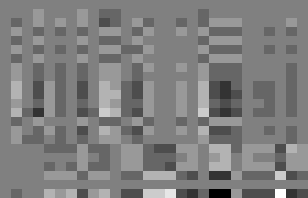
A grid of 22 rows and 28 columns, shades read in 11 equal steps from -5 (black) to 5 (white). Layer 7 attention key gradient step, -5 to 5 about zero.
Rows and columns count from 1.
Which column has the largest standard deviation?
21
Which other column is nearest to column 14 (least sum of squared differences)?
5
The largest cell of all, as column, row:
26, 22
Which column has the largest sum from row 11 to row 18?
19
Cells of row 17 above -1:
18
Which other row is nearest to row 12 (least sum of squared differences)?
15
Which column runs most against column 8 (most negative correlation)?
10
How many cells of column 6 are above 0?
3
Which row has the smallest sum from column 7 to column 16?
17
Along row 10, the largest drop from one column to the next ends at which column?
20
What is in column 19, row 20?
0
